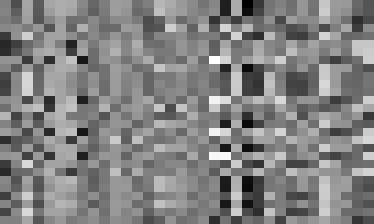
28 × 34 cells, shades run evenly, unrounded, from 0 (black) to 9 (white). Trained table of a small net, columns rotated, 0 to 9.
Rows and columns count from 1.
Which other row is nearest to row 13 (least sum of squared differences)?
8
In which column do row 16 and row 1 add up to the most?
30
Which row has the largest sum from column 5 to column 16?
1
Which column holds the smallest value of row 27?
24
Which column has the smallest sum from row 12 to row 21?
23
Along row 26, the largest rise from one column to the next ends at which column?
22
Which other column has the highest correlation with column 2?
25
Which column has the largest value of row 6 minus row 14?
5
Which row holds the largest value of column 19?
4
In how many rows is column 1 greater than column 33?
16
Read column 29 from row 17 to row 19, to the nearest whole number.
6 5 4
